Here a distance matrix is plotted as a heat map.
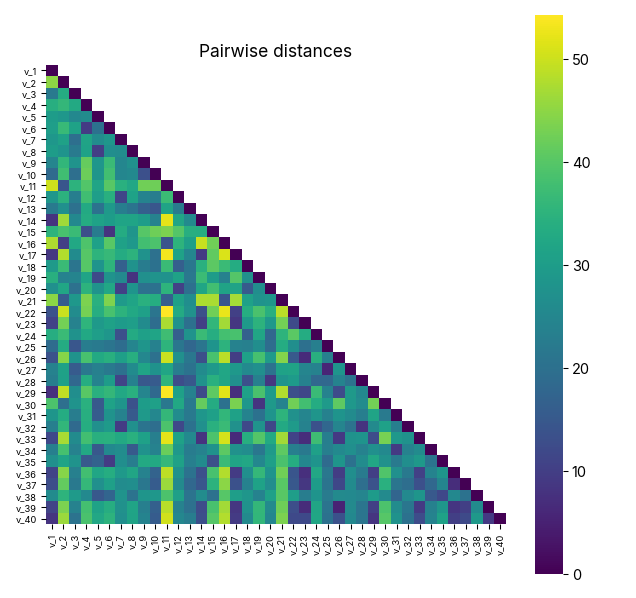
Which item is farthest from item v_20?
v_15
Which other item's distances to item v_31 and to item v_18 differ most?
v_34
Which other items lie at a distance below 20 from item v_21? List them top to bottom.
v_2, v_11, v_16
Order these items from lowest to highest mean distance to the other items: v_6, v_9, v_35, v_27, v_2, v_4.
v_27, v_35, v_9, v_6, v_4, v_2
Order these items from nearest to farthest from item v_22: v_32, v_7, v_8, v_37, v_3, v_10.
v_37, v_10, v_3, v_32, v_8, v_7
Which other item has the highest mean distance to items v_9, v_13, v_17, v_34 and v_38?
v_11
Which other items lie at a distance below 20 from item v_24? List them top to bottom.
v_7, v_12, v_18, v_20, v_28, v_32
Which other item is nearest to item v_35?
v_6
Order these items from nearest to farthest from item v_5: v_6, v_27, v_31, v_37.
v_31, v_6, v_27, v_37
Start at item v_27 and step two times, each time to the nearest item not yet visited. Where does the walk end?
v_3
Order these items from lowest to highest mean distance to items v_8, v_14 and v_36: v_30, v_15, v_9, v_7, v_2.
v_9, v_7, v_30, v_15, v_2
